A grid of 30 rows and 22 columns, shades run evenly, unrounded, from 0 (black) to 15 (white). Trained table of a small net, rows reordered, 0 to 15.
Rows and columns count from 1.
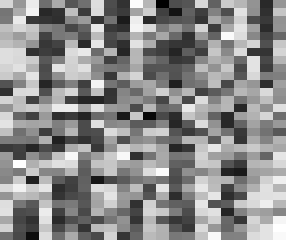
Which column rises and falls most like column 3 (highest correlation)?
8
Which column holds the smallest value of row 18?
5
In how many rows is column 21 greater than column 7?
17
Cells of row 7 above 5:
12
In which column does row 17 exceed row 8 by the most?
9
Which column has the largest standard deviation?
3
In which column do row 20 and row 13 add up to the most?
16
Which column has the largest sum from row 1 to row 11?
11
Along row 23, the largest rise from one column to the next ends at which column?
4
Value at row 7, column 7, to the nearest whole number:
14
